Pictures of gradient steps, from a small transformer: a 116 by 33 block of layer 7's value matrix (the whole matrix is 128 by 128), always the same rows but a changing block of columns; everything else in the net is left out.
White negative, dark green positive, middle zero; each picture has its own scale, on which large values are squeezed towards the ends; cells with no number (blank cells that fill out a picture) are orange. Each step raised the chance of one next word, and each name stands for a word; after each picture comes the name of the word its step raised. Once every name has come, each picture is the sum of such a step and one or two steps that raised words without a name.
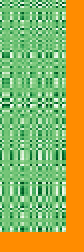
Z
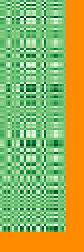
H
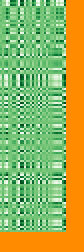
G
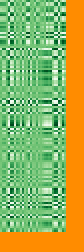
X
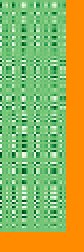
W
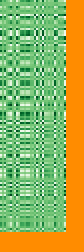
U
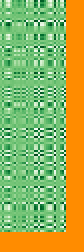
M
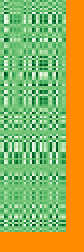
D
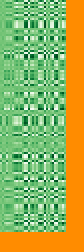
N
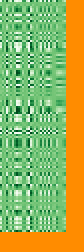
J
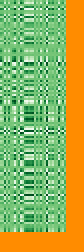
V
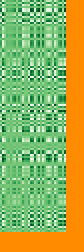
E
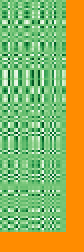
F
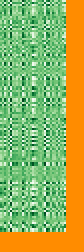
Z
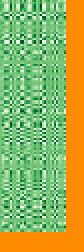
X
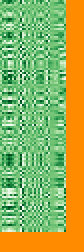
X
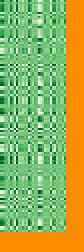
D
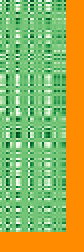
H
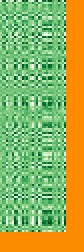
J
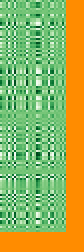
F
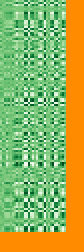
Z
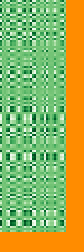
E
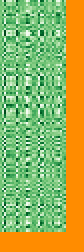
U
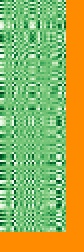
N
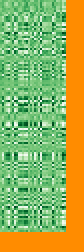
X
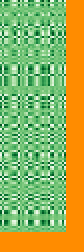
G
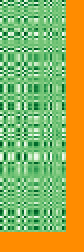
H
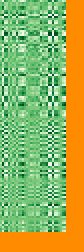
U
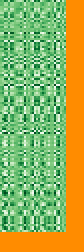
J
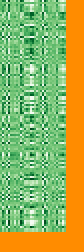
G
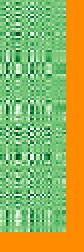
V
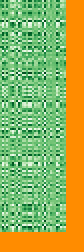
M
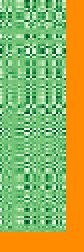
M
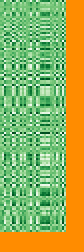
J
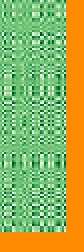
X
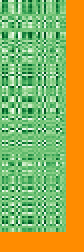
M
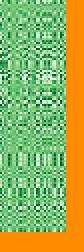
X
